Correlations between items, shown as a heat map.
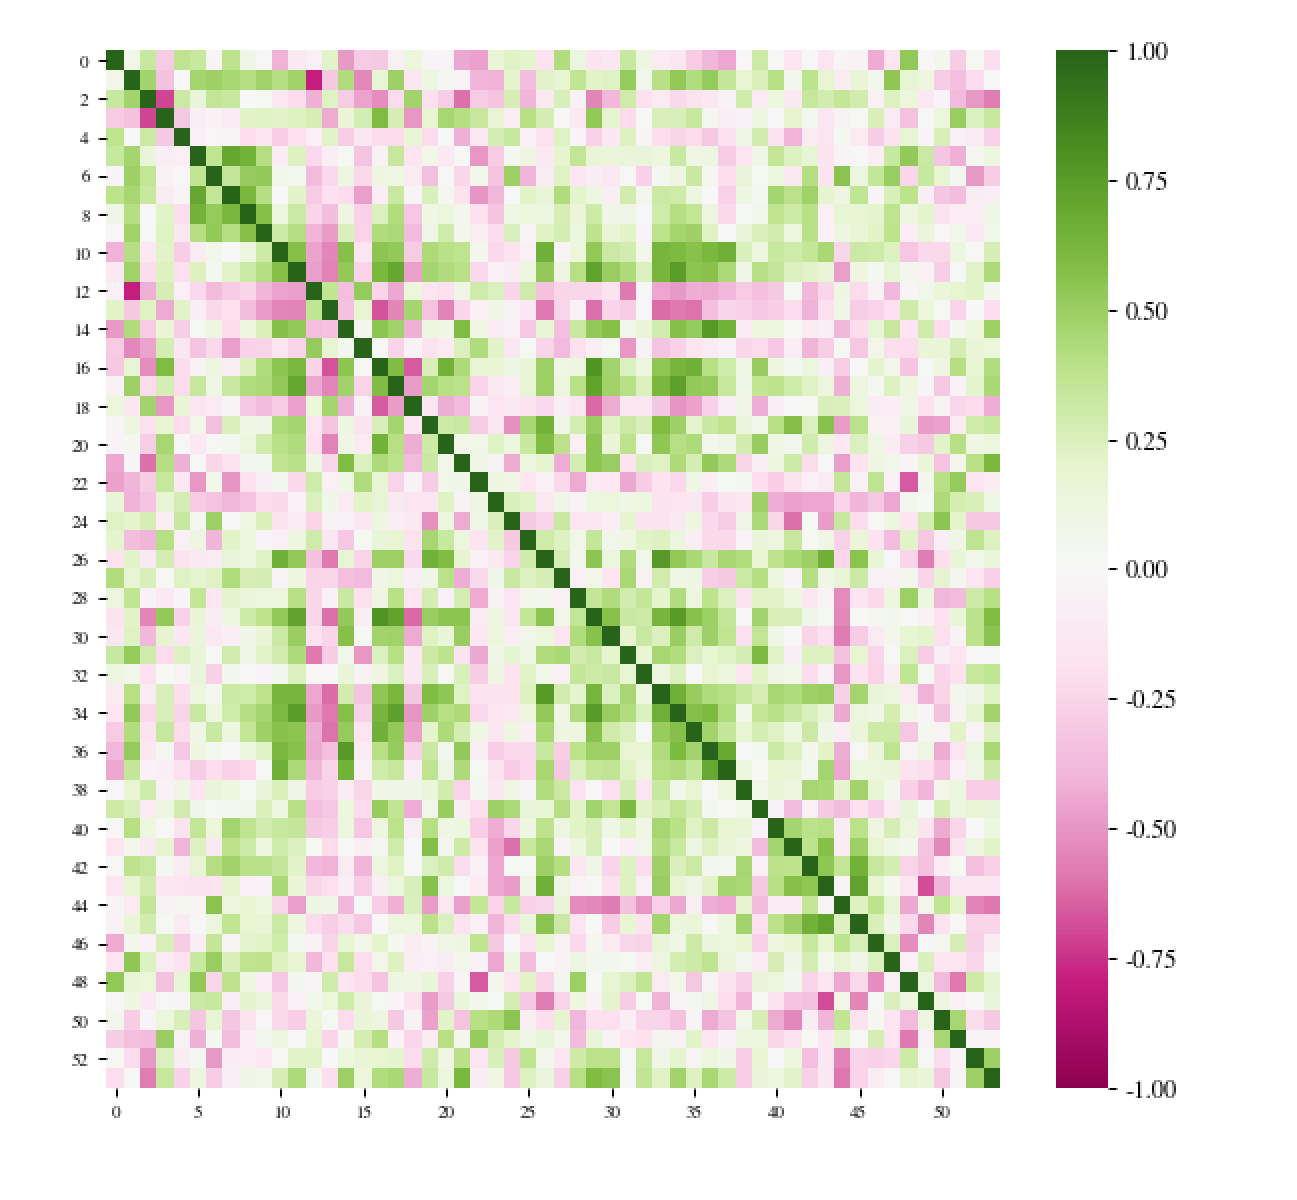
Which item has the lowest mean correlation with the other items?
13
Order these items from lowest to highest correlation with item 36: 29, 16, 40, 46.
46, 40, 16, 29
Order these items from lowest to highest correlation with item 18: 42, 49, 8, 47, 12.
8, 49, 47, 42, 12
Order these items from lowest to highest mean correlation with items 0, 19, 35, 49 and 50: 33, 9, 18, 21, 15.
18, 15, 21, 33, 9
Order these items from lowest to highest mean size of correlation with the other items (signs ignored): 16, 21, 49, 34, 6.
49, 6, 21, 16, 34
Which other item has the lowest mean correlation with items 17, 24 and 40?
12
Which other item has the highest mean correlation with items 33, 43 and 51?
26
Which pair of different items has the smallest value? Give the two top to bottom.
1, 12
